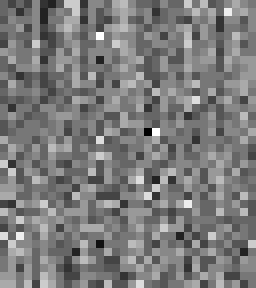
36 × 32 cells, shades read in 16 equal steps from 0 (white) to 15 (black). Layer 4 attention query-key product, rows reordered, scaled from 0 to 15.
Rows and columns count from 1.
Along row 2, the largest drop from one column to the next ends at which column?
29
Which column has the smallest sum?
18
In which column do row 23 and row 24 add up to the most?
22
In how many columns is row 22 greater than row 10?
10
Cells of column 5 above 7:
18
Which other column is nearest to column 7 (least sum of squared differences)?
4
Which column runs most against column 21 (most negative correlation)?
1
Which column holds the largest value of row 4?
28
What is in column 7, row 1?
13
